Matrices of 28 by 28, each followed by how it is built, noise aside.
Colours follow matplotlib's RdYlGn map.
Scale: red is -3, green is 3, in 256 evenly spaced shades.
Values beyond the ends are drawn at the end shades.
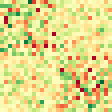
block diagonal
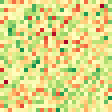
Hankel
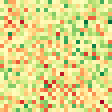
Toeplitz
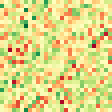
Hankel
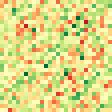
Hankel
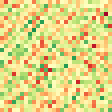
Hankel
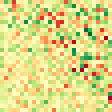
upper triangular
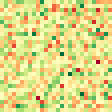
blocks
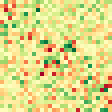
block diagonal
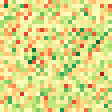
Hankel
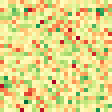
Toeplitz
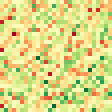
Hankel
